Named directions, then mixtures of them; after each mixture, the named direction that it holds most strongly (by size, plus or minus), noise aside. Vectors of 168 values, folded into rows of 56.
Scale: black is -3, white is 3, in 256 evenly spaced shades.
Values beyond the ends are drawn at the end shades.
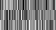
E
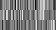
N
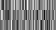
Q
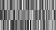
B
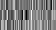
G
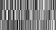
N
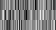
N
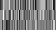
N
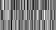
Q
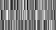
Q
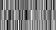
G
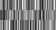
B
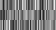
B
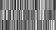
N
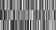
B
